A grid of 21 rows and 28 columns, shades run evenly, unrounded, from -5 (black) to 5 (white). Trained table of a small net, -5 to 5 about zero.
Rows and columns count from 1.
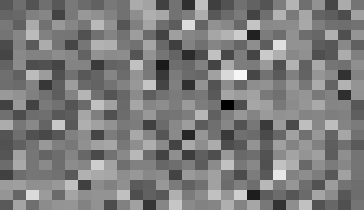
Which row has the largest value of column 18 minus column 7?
8
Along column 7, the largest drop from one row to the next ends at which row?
19
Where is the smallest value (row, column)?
11, 18
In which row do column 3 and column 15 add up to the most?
3
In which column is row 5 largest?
22
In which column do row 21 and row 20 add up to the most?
14
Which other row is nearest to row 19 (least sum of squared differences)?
6
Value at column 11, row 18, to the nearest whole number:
1
